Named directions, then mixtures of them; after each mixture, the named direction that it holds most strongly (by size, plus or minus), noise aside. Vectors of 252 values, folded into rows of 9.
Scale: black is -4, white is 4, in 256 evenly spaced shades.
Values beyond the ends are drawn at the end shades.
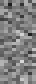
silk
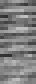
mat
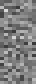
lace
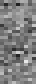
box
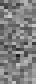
box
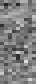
box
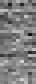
silk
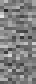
lace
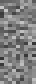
lace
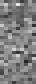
box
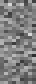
silk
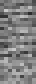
mat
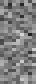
silk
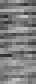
mat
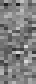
box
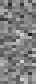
silk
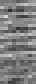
mat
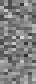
silk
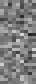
silk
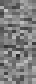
lace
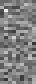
lace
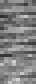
mat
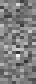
box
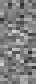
silk
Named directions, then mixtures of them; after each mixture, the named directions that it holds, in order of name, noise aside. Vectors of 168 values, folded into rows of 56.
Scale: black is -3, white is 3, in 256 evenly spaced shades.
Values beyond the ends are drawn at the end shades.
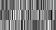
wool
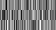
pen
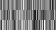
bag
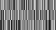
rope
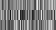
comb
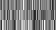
bag.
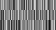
rope.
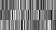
wool.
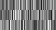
wool.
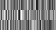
comb, pen.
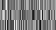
comb, pen.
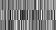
comb.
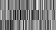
comb, wool.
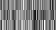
bag.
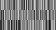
rope.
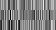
comb, rope.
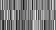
bag, rope.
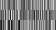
comb, rope.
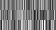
bag, rope.
